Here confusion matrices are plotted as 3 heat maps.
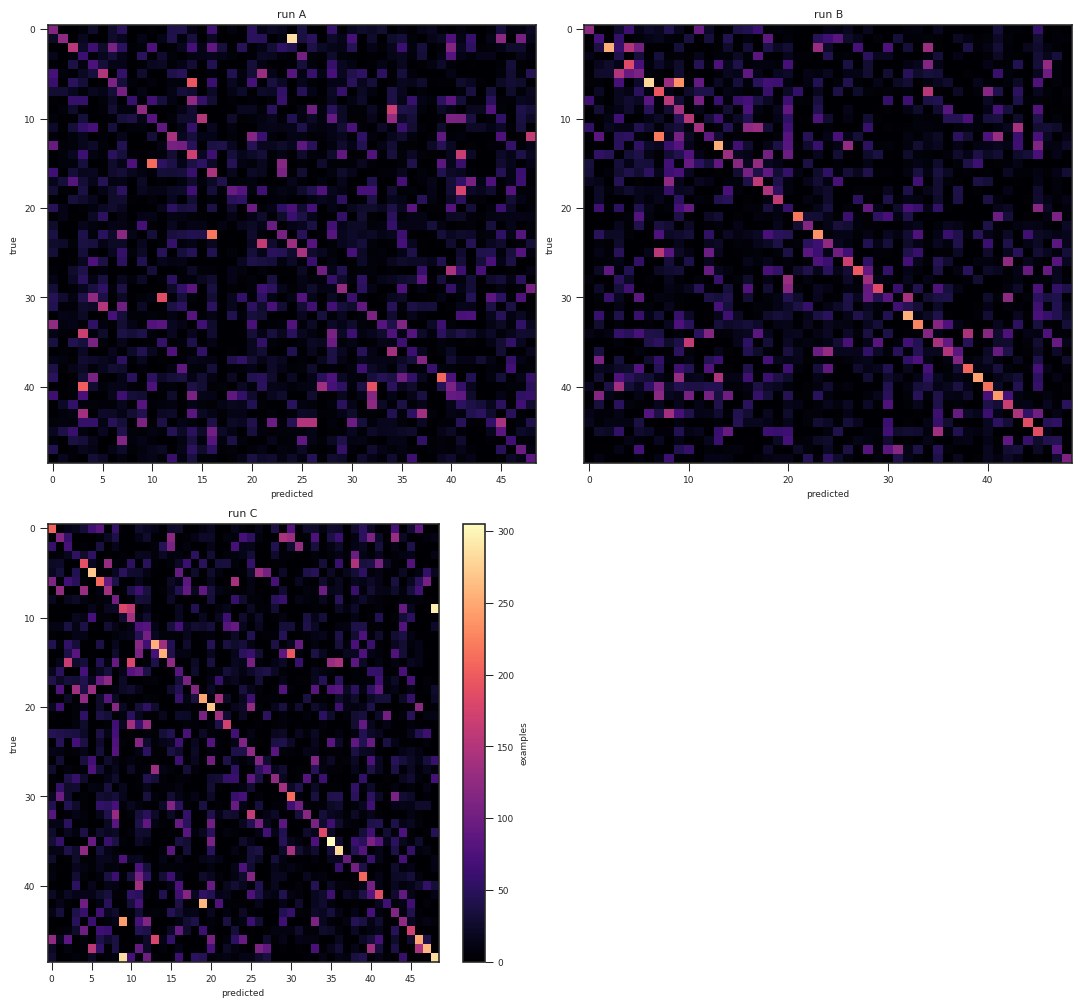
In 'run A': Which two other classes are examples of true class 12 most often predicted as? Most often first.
48, 20
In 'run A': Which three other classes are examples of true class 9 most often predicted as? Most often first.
34, 26, 44
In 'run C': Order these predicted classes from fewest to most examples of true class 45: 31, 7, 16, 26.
26, 31, 7, 16
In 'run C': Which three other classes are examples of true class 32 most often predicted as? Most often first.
25, 8, 0
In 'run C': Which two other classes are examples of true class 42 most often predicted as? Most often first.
19, 4
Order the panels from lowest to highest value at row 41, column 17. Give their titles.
run A, run B, run C
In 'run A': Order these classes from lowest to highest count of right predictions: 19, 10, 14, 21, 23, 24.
21, 19, 10, 23, 24, 14
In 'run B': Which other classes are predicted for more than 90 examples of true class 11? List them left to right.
16, 17, 43
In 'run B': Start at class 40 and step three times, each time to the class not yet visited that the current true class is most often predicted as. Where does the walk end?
8
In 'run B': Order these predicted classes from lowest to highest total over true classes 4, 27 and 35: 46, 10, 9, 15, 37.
37, 15, 9, 10, 46
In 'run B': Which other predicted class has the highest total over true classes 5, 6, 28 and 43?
9
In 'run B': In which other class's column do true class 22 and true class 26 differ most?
42
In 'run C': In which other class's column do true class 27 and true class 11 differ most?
13
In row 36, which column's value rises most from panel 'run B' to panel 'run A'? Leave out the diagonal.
34
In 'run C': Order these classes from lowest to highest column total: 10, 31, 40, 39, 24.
31, 24, 10, 39, 40
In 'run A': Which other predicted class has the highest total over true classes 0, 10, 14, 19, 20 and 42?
41
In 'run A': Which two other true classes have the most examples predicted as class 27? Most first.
40, 18
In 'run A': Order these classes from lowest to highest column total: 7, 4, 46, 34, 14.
46, 4, 34, 7, 14
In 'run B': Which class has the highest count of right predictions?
6
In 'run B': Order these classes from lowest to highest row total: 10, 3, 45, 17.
3, 17, 10, 45
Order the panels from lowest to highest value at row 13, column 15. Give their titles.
run A, run C, run B
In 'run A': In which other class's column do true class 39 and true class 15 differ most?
10
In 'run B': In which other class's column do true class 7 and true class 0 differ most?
34
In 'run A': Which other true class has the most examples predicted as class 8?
15
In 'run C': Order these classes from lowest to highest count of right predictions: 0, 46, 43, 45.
43, 45, 0, 46
